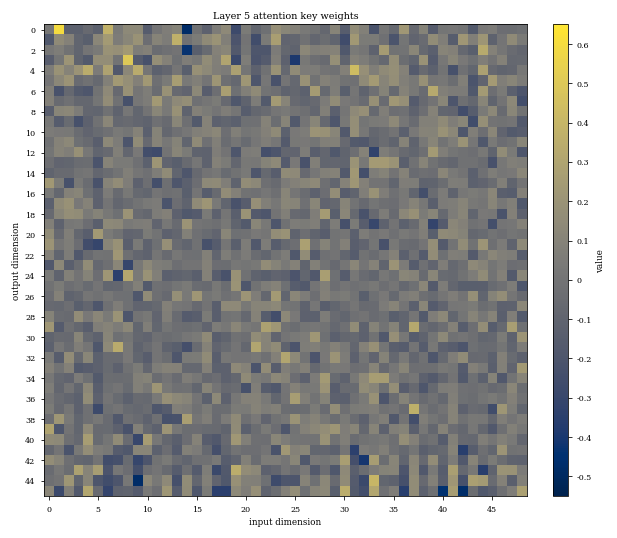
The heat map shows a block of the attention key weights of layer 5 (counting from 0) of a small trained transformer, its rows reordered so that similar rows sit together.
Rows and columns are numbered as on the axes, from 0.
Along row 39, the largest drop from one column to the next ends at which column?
1
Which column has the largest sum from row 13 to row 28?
6
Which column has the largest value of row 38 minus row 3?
25
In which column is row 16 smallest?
38
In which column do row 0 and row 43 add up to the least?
14
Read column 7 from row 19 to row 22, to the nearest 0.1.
0.1 0 0.2 0.2
